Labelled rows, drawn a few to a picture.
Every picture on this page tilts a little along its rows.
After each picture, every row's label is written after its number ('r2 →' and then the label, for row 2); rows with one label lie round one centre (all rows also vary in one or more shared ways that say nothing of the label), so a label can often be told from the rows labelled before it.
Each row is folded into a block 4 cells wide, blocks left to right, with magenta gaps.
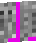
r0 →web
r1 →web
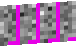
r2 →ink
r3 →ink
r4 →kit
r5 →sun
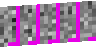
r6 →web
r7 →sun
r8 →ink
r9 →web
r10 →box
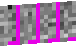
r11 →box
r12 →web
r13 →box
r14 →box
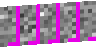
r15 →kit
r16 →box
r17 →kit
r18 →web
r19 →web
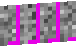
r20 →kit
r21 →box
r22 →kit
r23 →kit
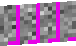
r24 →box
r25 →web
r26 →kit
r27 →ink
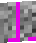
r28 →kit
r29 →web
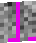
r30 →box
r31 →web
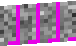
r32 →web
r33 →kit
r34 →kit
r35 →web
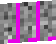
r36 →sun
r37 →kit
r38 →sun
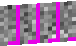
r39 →box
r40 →sun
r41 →web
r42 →box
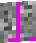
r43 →sun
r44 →kit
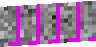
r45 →ink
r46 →ink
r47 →web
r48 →kit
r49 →box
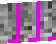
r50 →box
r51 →sun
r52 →box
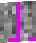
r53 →web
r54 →box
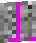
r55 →web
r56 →kit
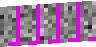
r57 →web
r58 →ink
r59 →ink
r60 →web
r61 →sun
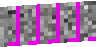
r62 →ink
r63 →web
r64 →ink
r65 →kit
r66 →web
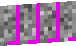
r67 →kit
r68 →box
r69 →kit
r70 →sun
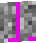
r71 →web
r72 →ink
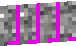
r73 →kit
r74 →kit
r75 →ink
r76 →ink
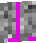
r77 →sun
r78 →ink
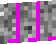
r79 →kit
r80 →sun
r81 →ink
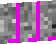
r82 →ink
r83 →sun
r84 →ink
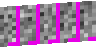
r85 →web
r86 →kit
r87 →web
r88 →box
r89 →box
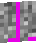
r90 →box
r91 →web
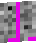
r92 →kit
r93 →sun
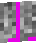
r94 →box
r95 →ink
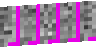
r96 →sun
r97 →ink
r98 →ink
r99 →kit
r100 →sun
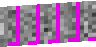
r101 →ink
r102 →web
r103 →sun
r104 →ink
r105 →web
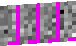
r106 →sun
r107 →ink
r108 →ink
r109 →web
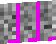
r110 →web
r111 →sun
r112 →sun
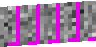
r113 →kit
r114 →kit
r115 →ink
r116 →box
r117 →web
